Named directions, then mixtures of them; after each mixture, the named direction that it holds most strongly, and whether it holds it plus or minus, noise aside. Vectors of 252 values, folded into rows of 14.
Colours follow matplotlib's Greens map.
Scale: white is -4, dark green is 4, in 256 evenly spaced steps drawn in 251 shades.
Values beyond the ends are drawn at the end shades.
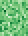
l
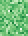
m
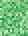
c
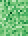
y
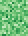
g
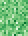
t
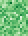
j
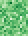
j, plus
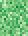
j, plus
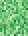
t, plus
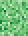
l, plus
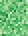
g, plus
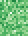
y, minus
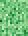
t, minus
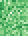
y, minus
